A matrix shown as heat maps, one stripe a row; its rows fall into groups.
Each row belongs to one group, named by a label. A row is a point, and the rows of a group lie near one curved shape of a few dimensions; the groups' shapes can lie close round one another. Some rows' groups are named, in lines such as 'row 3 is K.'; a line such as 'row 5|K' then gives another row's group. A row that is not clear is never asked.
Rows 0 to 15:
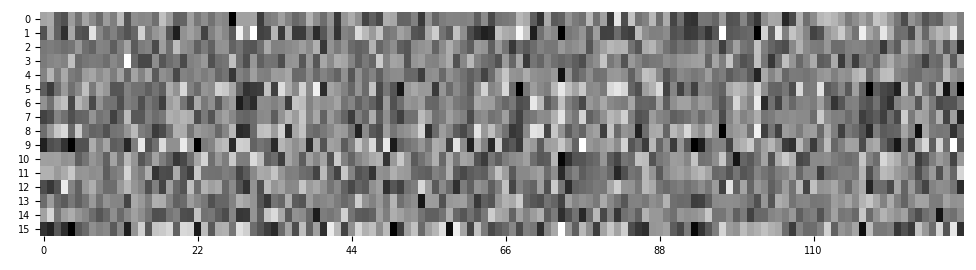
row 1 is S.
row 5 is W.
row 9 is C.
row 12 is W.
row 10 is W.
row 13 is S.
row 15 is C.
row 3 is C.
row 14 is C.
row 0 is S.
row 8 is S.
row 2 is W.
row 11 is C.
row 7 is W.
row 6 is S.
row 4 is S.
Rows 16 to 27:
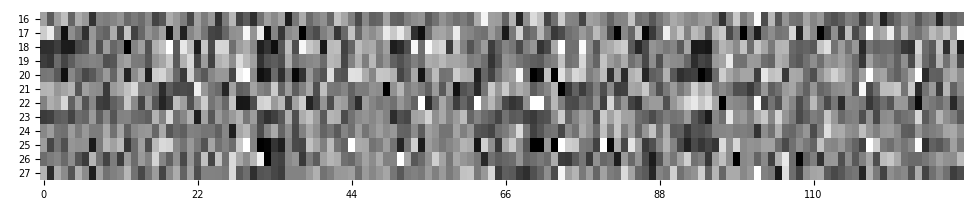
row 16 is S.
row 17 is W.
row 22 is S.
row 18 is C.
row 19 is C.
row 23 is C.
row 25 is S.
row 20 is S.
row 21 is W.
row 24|S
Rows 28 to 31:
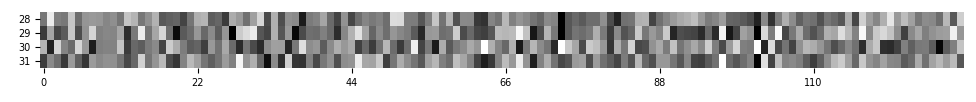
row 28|W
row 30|S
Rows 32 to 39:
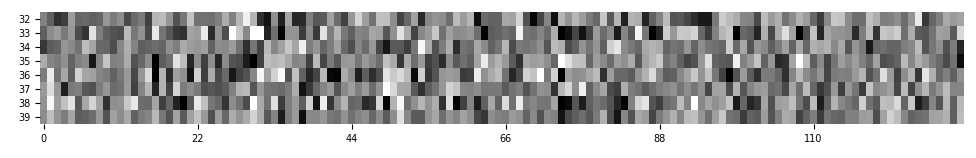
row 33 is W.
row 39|W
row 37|W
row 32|S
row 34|W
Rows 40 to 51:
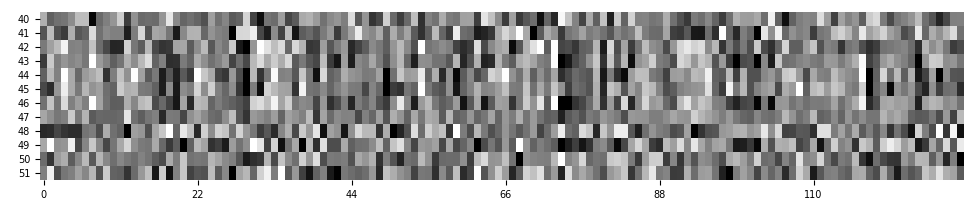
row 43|S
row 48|C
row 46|S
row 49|W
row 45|W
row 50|W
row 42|S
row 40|S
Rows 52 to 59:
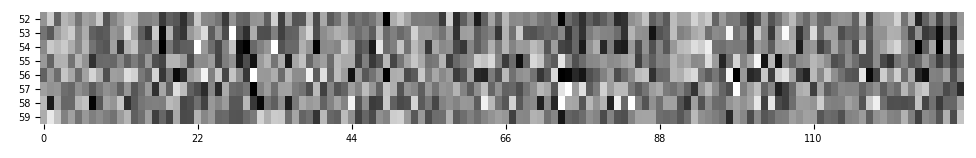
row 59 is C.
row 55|S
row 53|C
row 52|W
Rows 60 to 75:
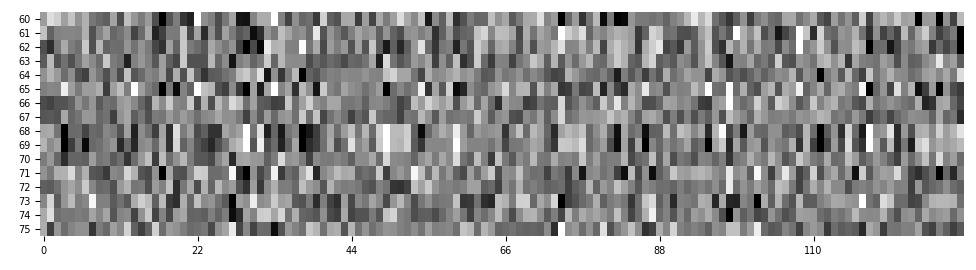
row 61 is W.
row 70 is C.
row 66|C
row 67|W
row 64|W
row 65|W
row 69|W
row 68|W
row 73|S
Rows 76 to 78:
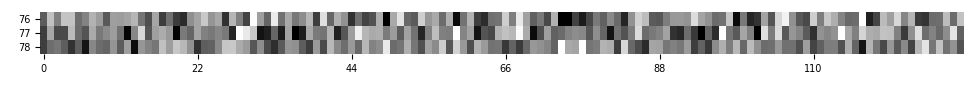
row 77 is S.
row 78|W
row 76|W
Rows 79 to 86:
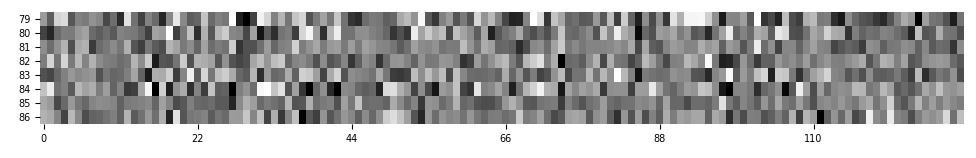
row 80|C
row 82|S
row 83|C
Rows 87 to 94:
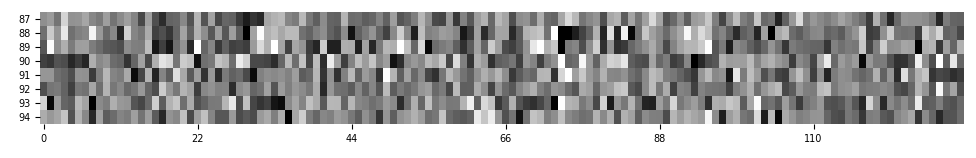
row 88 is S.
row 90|C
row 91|W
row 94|S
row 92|C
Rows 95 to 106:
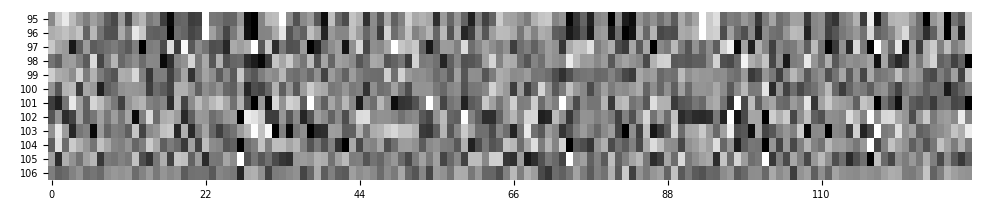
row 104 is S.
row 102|S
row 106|S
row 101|W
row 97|W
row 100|S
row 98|W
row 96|C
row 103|W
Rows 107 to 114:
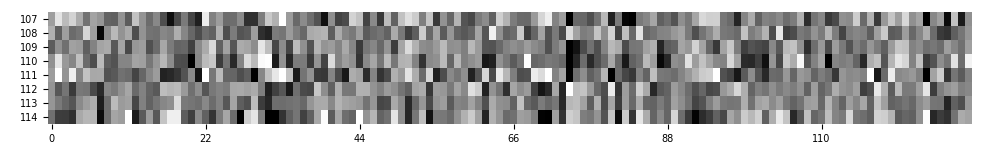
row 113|S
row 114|S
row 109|W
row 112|S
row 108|S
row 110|W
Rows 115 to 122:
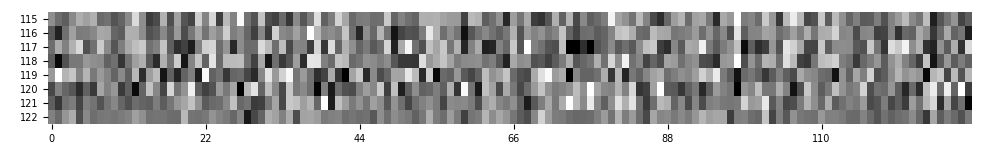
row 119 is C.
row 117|W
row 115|C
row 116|W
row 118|C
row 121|W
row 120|C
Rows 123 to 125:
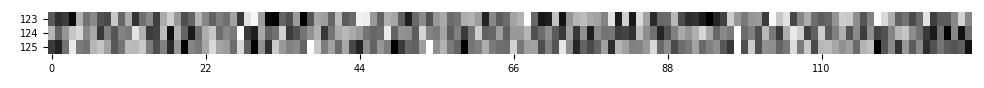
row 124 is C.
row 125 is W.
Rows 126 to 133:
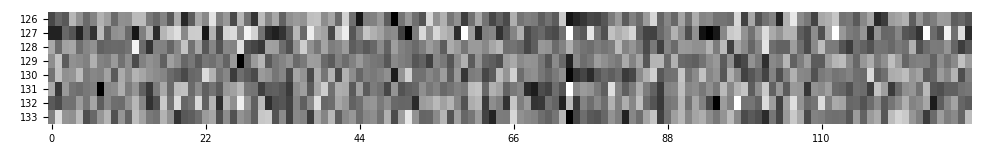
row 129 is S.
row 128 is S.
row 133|W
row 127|C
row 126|W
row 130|W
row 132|C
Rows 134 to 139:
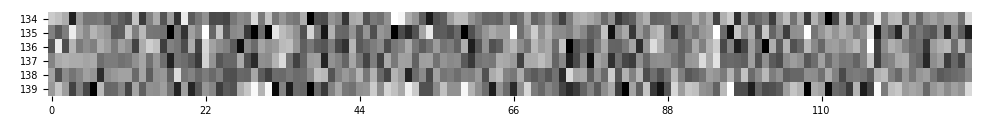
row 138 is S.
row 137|C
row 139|W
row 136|S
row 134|W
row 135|W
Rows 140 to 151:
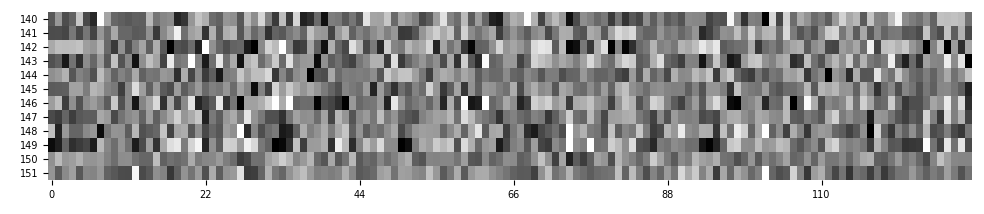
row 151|S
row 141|C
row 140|S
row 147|C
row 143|C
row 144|W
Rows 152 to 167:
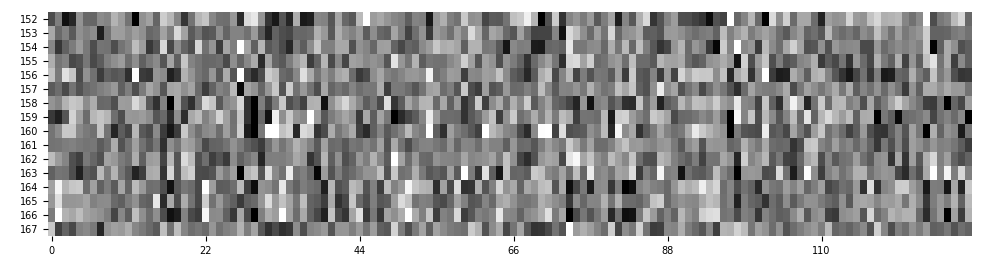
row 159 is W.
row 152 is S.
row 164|C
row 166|C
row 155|W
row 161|W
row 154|C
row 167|S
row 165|C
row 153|S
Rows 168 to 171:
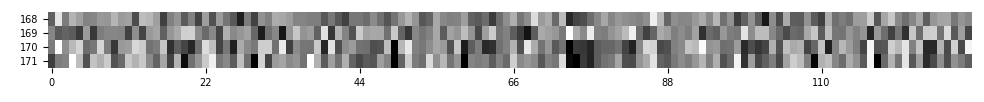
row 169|W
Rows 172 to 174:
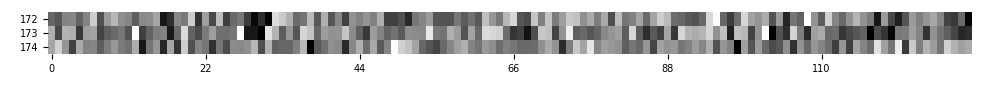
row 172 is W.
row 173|S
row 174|W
